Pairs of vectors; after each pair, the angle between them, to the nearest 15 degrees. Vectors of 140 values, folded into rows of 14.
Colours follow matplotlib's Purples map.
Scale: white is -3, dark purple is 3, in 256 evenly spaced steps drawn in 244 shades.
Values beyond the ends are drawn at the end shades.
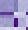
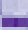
75 degrees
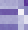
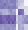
120 degrees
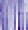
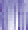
30 degrees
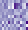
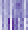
75 degrees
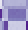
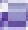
105 degrees
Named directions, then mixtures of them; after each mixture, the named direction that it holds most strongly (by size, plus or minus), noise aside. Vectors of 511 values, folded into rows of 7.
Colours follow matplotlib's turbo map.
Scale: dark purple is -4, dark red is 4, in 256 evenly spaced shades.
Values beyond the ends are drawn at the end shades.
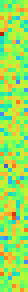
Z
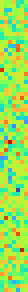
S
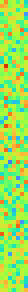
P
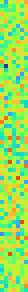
P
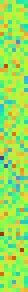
P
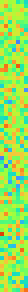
P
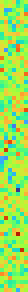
S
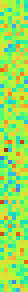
S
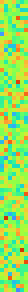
S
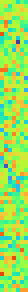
Z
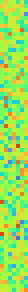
P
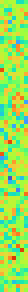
S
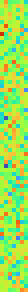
P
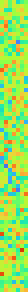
S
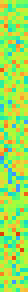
S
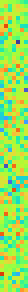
Z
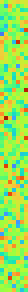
Z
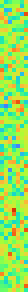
P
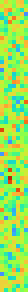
S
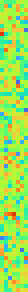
Z
